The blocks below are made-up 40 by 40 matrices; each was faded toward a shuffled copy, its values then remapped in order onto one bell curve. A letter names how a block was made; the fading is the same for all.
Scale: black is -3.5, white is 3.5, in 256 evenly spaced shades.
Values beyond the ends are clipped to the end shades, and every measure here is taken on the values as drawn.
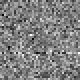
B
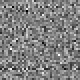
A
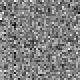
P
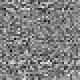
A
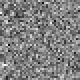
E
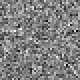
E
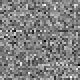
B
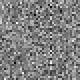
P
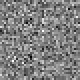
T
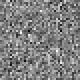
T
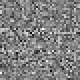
B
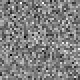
E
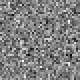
B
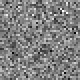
E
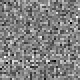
B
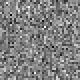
E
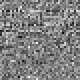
A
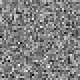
E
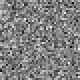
E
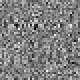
A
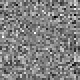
T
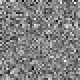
A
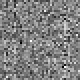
P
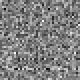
B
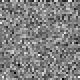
B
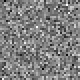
E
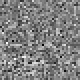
B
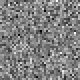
E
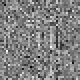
T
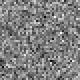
E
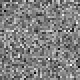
B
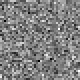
E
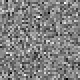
P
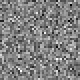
T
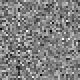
P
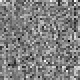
T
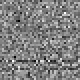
A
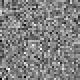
P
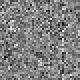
P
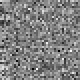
T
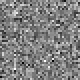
P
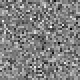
E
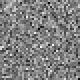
E
